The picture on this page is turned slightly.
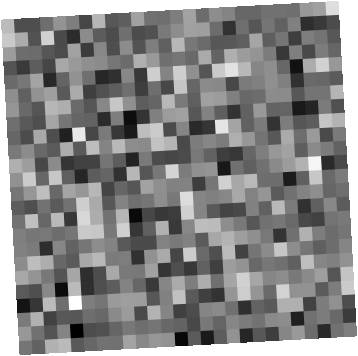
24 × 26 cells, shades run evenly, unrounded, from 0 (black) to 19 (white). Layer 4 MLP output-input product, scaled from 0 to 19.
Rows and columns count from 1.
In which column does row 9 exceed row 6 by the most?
11
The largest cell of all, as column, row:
5, 21
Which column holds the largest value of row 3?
14
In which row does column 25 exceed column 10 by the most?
9
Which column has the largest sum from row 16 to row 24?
17
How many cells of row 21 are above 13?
6
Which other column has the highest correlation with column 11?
8
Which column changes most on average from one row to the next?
18
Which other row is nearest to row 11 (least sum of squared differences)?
22
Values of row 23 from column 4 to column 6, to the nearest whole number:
10 0 6
